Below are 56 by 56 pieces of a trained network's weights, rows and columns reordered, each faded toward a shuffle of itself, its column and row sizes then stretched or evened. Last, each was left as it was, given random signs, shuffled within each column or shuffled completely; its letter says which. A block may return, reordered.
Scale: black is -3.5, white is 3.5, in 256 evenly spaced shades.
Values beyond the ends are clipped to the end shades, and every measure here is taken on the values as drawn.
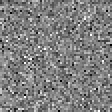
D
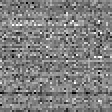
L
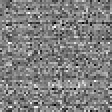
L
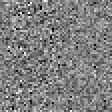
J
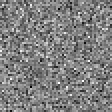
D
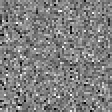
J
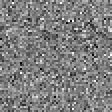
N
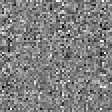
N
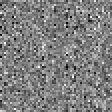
J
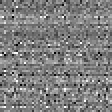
L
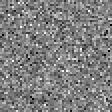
D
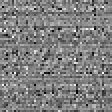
L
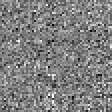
N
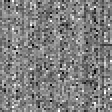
J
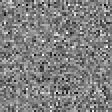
N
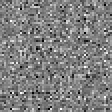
N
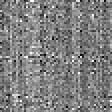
L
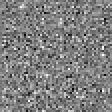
N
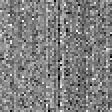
J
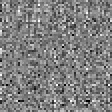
L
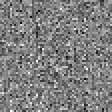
J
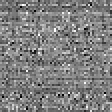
L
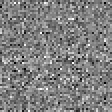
N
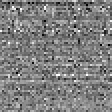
L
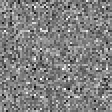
N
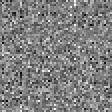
N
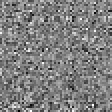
L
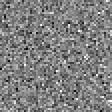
D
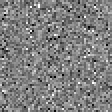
J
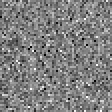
D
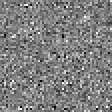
N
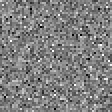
D
